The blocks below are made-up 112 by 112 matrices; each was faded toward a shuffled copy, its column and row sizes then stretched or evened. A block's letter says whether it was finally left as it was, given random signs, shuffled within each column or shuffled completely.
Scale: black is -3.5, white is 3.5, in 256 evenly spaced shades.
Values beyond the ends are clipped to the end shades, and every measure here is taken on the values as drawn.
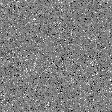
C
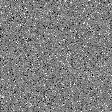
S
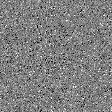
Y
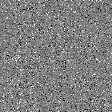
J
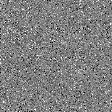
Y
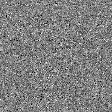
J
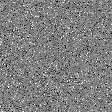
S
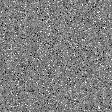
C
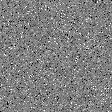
S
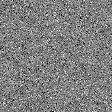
C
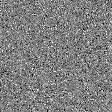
J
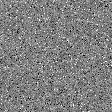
S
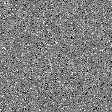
J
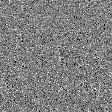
J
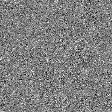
J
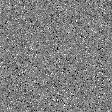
C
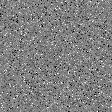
S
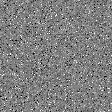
C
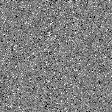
C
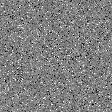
C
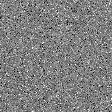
C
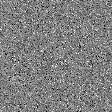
C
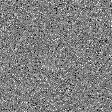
C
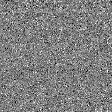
Y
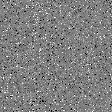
Y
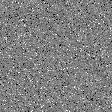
S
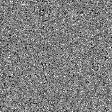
J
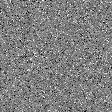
S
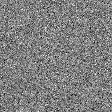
C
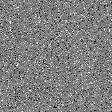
C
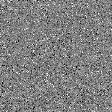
J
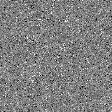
Y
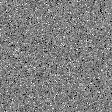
S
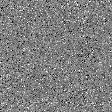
J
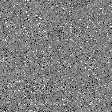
J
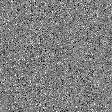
C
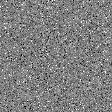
C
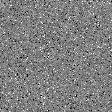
C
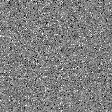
Y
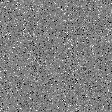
C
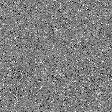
Y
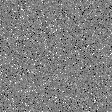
S
